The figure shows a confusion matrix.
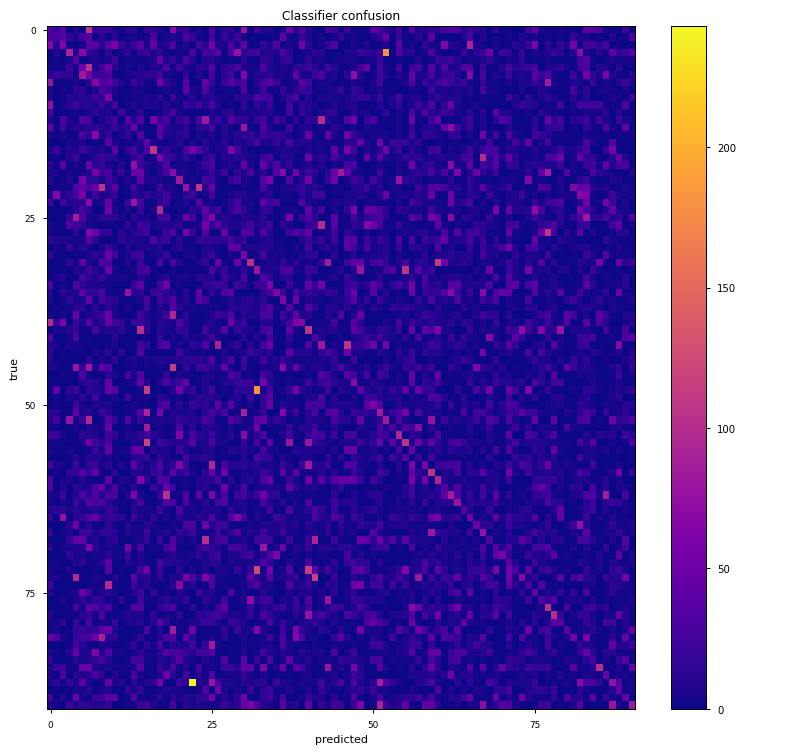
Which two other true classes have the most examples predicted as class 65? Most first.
2, 6
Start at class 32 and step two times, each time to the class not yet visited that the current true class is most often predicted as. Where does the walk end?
15
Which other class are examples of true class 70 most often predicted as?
35
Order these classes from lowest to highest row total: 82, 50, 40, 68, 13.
82, 50, 13, 68, 40
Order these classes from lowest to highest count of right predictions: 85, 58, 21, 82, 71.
82, 71, 58, 21, 85
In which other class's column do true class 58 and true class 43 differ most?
25
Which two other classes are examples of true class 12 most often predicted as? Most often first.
42, 24
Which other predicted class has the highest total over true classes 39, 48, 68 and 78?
32
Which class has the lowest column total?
11
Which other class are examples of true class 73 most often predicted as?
41
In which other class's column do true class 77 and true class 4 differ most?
56
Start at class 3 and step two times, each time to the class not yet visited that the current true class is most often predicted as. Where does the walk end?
6
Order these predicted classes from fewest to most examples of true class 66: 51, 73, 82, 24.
73, 51, 24, 82
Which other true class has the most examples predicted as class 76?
40
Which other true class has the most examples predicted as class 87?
90
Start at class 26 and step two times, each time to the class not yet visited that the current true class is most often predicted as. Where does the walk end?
46
